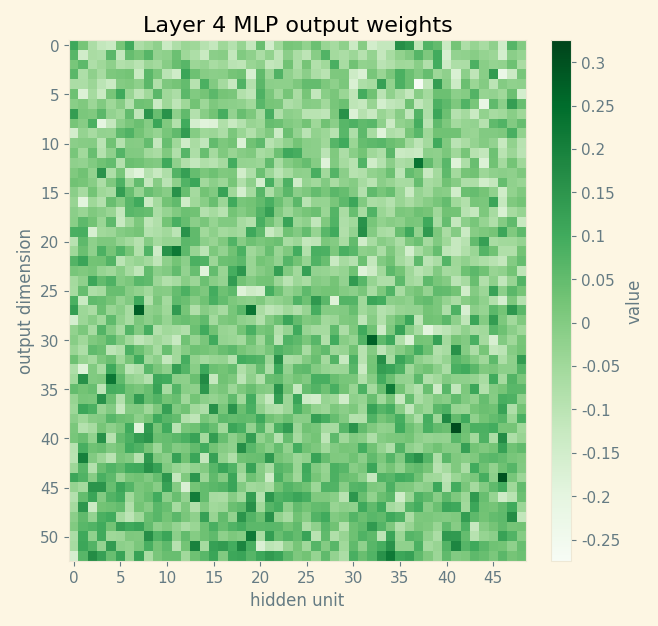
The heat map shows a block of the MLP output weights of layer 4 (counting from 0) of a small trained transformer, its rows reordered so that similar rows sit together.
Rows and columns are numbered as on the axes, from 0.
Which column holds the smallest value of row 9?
33
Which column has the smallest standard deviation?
16
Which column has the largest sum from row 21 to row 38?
4
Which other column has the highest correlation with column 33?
34
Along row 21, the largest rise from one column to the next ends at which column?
10
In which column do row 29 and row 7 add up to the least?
38
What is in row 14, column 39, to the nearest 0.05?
-0.05
